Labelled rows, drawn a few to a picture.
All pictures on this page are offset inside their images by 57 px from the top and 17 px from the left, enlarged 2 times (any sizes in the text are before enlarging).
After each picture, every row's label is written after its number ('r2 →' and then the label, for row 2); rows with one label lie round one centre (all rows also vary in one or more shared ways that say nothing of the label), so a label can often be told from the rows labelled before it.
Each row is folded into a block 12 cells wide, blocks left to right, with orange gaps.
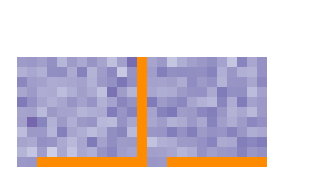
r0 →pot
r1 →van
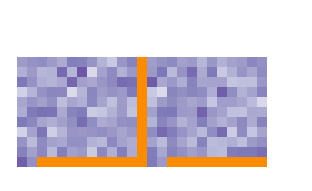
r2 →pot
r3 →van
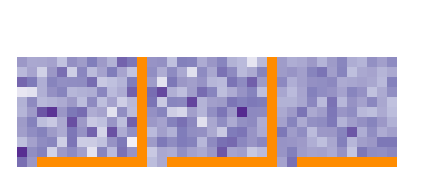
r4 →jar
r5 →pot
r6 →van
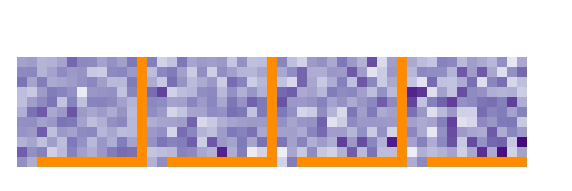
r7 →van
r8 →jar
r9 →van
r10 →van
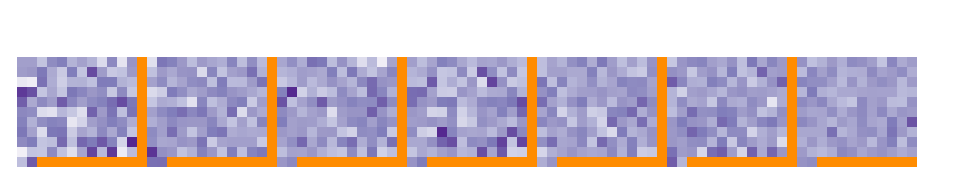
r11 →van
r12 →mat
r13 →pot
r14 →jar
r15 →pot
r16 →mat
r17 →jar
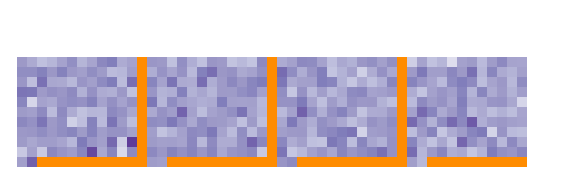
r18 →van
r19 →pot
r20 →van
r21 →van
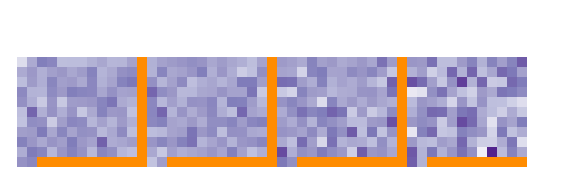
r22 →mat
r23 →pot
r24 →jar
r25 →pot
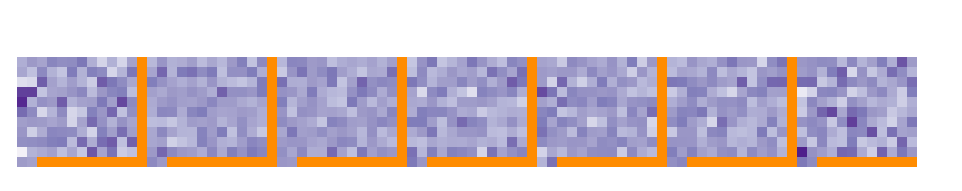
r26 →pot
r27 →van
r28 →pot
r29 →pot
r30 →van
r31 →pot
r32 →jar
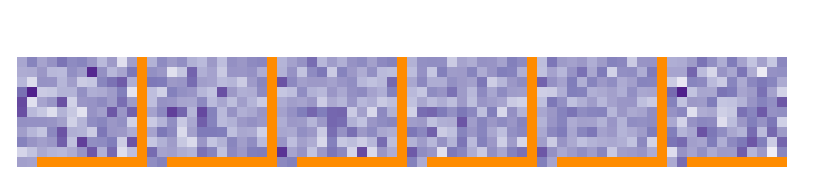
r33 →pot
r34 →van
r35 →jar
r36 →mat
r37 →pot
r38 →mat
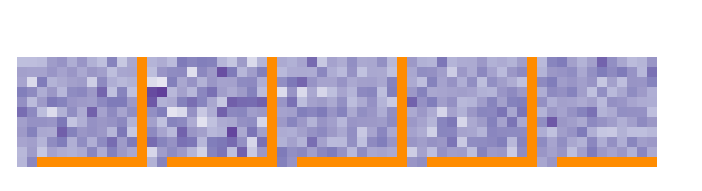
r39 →van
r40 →mat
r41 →jar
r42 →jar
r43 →pot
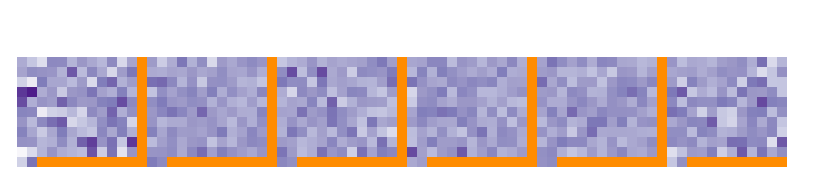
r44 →van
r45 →jar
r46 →van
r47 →jar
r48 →pot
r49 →van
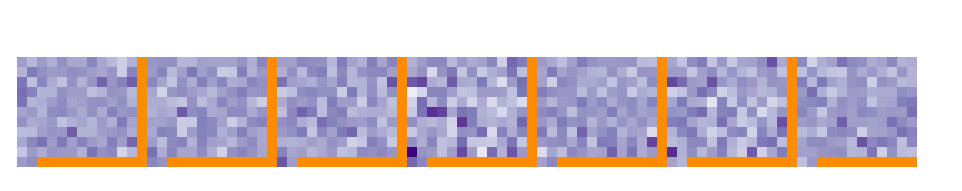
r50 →pot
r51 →pot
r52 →van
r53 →jar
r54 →van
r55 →jar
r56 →jar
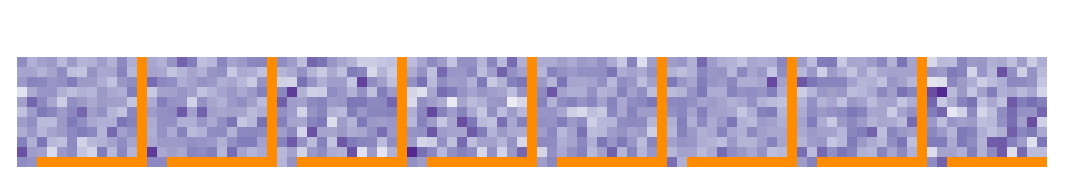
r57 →jar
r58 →jar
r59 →jar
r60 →mat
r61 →van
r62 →pot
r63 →jar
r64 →mat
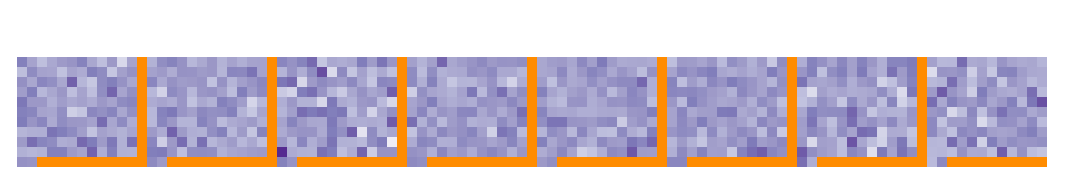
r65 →pot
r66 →mat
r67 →jar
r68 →jar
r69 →pot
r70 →van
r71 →van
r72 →jar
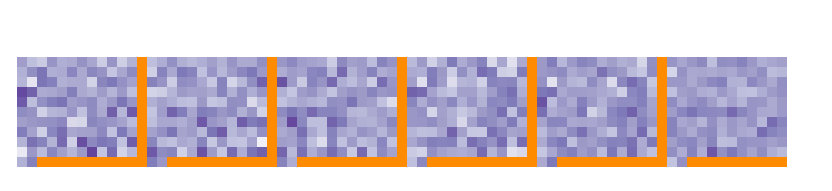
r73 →van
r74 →mat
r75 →pot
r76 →pot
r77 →pot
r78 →jar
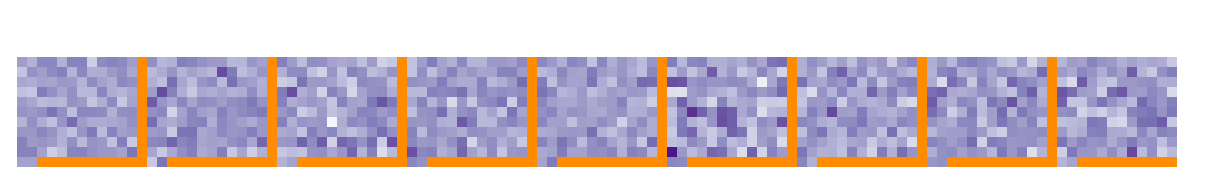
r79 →mat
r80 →jar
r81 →jar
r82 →mat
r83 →pot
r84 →jar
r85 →pot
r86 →pot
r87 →mat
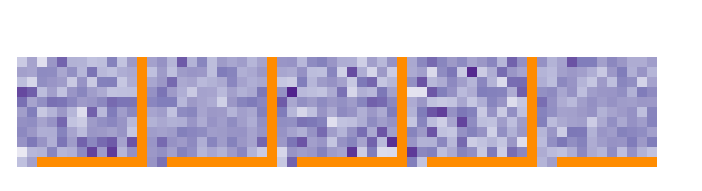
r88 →van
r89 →jar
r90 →jar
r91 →mat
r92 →jar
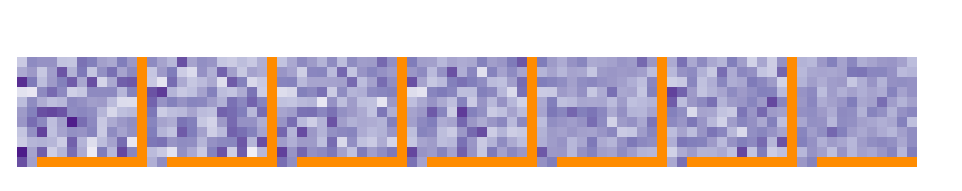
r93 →pot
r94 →jar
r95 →mat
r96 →van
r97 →jar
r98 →pot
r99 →mat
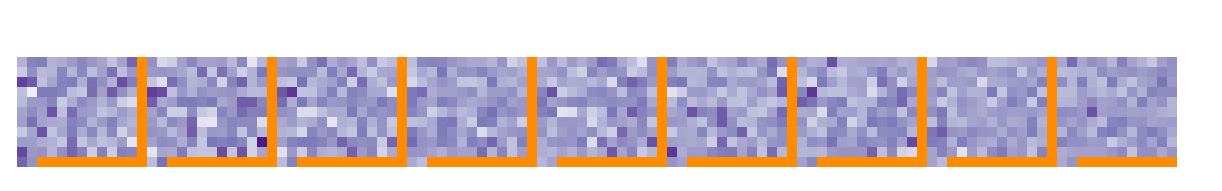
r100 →pot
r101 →van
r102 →van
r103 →mat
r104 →pot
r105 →jar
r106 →jar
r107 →mat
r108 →pot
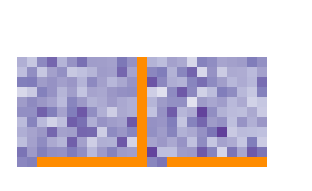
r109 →jar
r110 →van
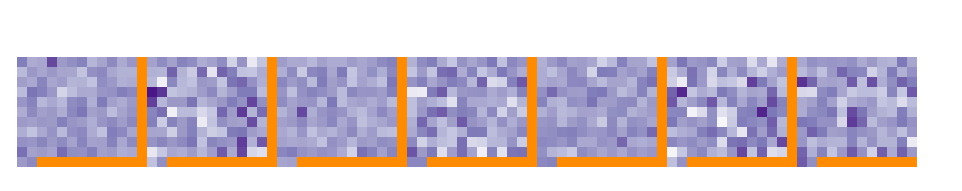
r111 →jar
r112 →pot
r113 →van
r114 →mat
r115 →mat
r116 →pot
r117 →pot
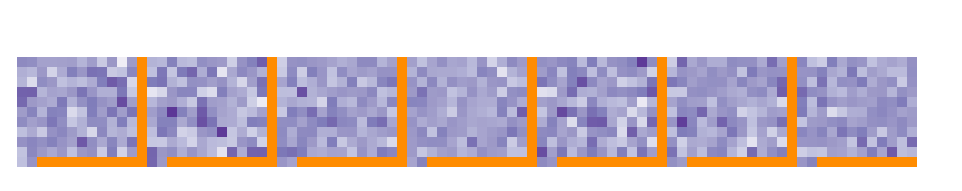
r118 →pot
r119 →van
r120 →mat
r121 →jar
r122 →jar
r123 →pot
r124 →van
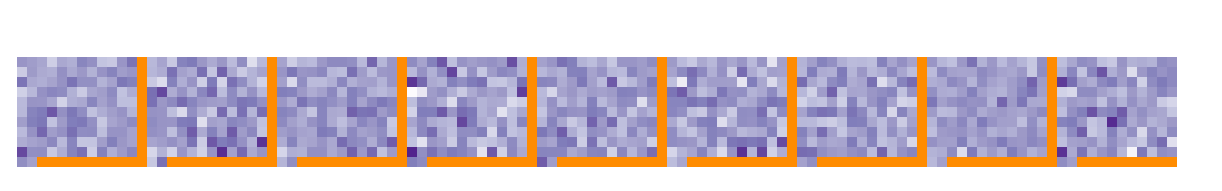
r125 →pot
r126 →van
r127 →van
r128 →jar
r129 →mat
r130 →van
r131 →mat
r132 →pot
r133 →pot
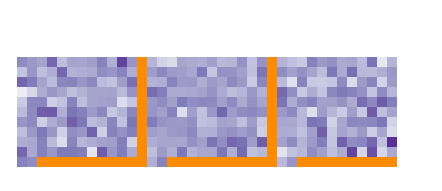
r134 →jar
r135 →van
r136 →van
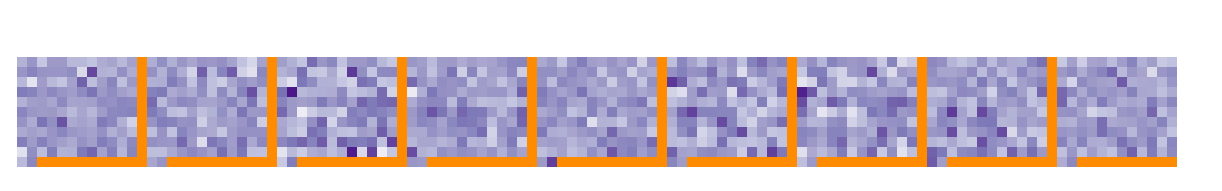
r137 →van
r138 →pot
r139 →jar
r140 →jar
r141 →van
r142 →van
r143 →mat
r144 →van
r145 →van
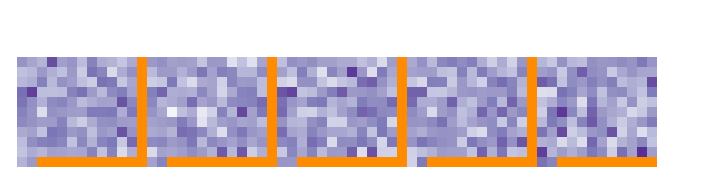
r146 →jar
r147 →pot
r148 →mat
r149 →pot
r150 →van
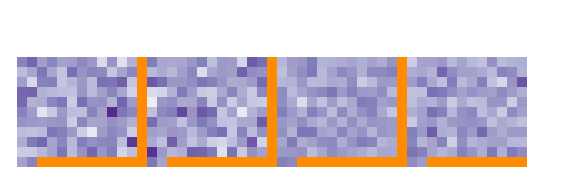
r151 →pot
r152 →jar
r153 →mat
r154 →mat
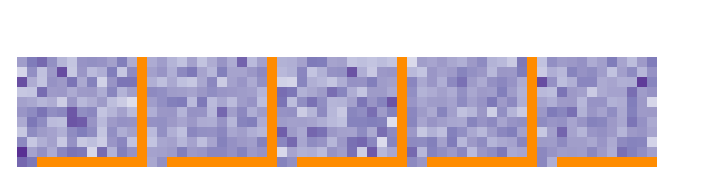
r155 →pot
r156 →van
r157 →mat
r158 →pot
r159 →pot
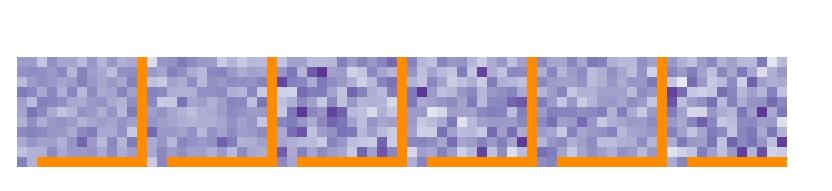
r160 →van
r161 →mat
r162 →van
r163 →jar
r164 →jar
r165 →van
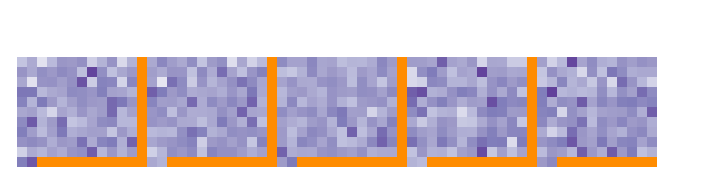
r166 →van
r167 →pot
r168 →jar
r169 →mat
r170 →jar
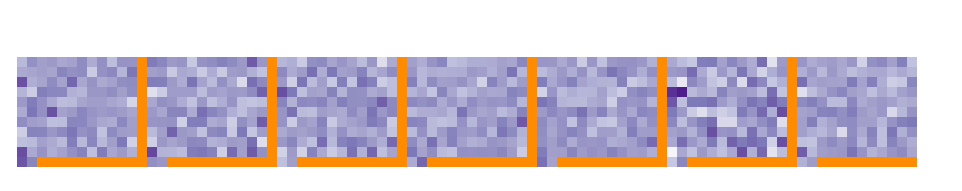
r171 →pot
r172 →jar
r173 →van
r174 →jar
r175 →jar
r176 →van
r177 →jar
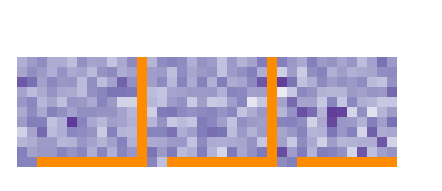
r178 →pot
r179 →mat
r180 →jar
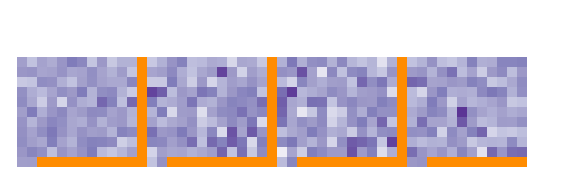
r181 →mat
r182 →mat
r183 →pot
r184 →van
